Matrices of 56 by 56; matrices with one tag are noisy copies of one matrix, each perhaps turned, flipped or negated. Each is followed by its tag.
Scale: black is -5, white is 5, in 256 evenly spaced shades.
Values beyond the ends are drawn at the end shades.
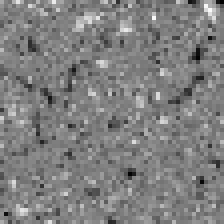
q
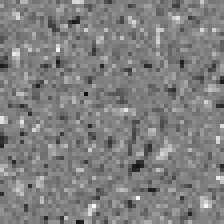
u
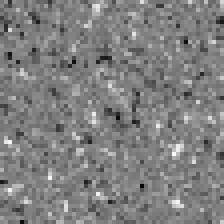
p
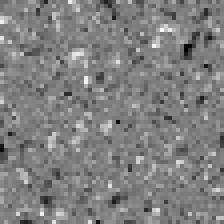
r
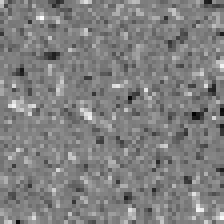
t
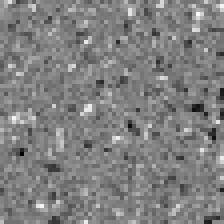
t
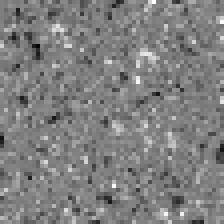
r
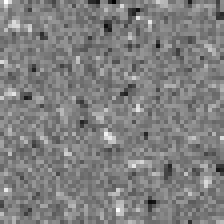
t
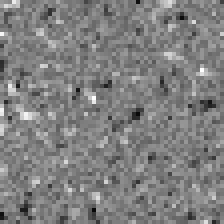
t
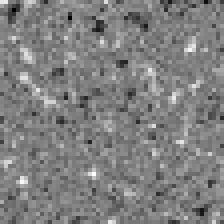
q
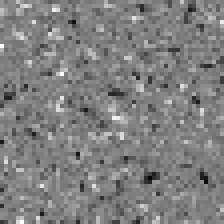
p
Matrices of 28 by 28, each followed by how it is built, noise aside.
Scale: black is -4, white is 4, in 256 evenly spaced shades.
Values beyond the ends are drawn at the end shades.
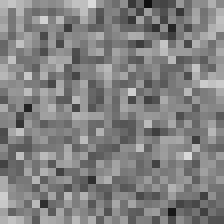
smooth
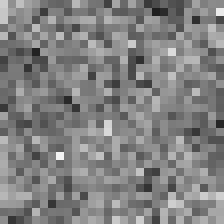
smooth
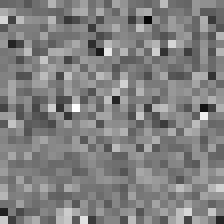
uneven rows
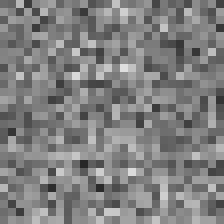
blocks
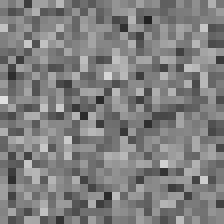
repeating rows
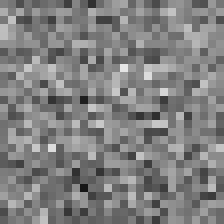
blocks
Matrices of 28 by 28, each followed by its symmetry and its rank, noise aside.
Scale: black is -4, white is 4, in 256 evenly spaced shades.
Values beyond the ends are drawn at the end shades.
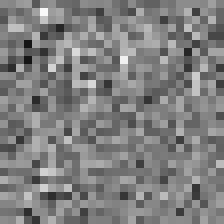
no symmetry, rank eight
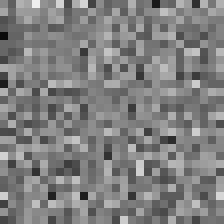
antisymmetric, rank six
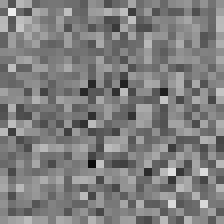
symmetric, rank six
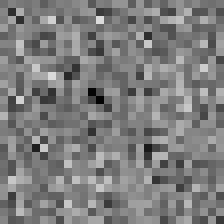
symmetric, rank six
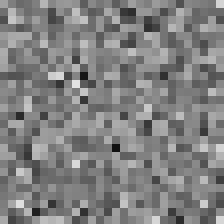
no symmetry, rank seven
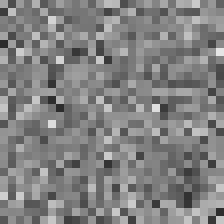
symmetric, rank six
